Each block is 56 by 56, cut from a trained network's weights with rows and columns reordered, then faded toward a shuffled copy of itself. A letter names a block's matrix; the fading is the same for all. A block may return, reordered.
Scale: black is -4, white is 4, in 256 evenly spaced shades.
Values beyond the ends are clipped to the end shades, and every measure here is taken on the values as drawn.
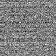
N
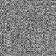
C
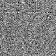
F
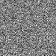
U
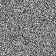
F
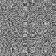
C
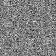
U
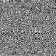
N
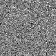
F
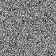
F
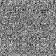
N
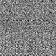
N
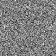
U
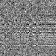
N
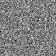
U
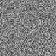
C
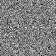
F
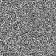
U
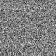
U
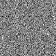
F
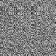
C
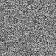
U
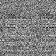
N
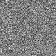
U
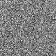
U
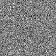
F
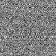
N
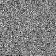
F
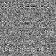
N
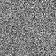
U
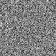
F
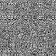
N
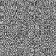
C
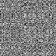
C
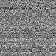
N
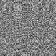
C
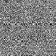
N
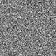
F
